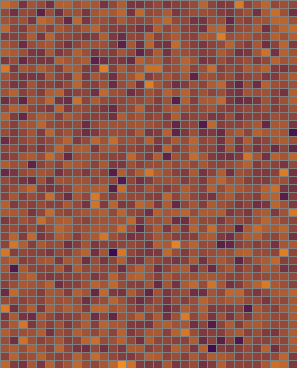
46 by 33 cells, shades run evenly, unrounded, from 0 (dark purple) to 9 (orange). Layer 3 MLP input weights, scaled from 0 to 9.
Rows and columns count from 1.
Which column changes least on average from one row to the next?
9
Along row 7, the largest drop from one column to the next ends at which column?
31
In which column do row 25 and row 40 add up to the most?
21
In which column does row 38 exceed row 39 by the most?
28
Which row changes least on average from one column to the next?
35
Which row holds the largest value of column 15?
46
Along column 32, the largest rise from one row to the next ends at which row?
22
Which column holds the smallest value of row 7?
16
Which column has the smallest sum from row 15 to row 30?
33
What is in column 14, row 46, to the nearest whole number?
9
